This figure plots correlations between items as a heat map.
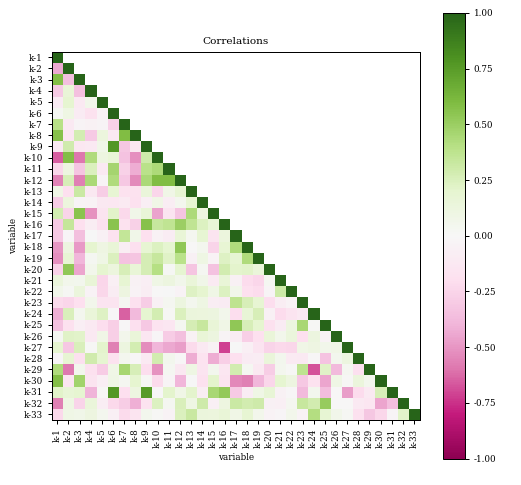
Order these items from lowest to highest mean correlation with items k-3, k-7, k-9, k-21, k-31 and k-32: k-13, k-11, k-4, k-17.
k-4, k-17, k-11, k-13
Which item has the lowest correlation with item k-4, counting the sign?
k-15
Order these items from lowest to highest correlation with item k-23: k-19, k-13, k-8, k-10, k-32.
k-8, k-10, k-13, k-19, k-32
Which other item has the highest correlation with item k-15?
k-3
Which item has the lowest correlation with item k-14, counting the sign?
k-1
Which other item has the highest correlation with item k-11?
k-12
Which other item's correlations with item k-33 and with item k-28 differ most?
k-13
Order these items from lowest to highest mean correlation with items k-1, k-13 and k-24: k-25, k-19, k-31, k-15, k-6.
k-19, k-25, k-6, k-31, k-15
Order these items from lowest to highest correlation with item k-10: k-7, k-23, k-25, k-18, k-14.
k-7, k-25, k-23, k-14, k-18
